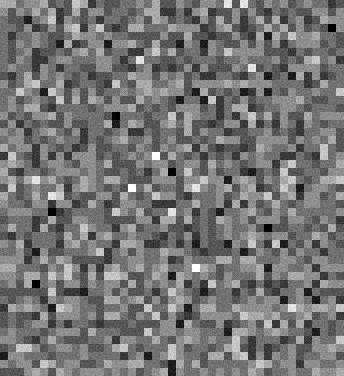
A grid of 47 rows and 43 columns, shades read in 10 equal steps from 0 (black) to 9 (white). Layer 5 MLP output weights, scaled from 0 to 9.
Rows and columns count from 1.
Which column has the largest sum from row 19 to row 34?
2
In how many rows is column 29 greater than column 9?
15
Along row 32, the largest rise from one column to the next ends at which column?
6
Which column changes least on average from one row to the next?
13
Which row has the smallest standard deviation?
18
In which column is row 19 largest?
41
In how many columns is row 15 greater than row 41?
23
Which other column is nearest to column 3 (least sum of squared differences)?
16
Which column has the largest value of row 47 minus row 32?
5
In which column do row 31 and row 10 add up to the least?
34
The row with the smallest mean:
37
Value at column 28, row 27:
1
